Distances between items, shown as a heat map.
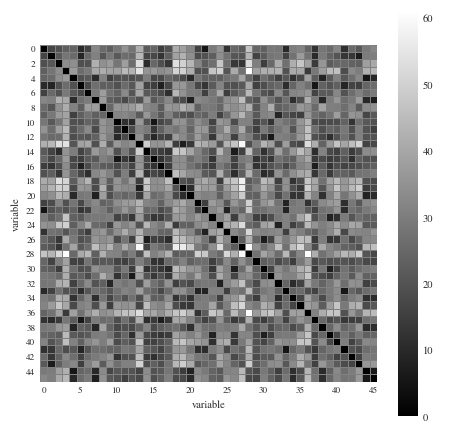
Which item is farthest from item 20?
27
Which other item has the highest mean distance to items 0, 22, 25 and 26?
28
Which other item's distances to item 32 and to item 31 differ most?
24
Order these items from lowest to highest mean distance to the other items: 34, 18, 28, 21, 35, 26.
34, 26, 21, 35, 18, 28
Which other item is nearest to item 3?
36
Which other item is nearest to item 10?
15
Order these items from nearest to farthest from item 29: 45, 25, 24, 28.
45, 24, 28, 25
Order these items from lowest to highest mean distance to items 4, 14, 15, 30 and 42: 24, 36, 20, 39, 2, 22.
39, 2, 22, 20, 24, 36
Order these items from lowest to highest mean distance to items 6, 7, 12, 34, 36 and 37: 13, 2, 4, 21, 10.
4, 10, 21, 2, 13
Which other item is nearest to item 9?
32
